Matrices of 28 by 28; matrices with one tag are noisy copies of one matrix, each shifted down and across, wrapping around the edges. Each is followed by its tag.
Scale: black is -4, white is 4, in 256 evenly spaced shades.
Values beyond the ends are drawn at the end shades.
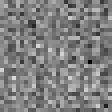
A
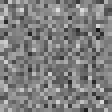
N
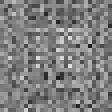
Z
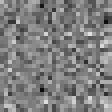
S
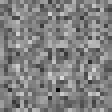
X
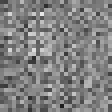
Z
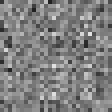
X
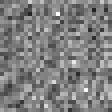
X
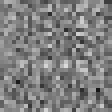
S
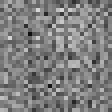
Z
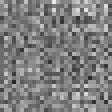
Z
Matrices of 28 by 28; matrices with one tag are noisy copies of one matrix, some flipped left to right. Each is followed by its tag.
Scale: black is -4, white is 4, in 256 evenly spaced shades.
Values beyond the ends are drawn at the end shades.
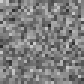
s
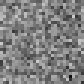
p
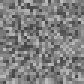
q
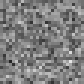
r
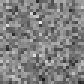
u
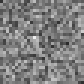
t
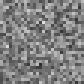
u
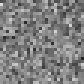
q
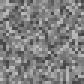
s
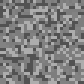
t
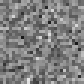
p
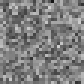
p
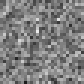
r
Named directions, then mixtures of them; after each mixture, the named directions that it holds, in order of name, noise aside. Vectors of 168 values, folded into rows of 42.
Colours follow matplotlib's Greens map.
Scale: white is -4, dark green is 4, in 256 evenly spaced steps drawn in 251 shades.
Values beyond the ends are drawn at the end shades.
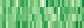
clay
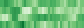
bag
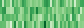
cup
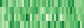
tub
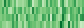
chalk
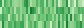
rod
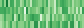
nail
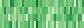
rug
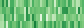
clay, nail, tub.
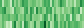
cup.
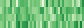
clay.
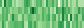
chalk, rod.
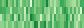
cup, nail.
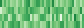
nail, rod, tub.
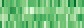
bag, cup, rod.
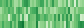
bag, rod, rug.
